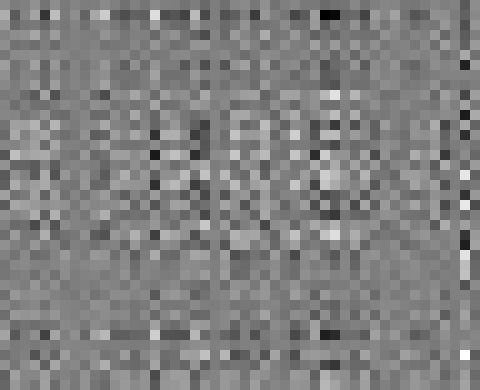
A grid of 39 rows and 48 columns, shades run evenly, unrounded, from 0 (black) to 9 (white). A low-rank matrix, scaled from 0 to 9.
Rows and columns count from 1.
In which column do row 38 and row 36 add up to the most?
47
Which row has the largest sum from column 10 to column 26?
18
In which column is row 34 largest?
16
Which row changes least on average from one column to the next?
35
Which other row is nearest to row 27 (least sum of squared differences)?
6
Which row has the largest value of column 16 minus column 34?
2
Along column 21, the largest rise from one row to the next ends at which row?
23
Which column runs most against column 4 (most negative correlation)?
21
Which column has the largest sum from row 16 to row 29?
33
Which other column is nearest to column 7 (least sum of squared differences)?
28
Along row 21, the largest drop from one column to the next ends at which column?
48
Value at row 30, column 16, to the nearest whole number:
3
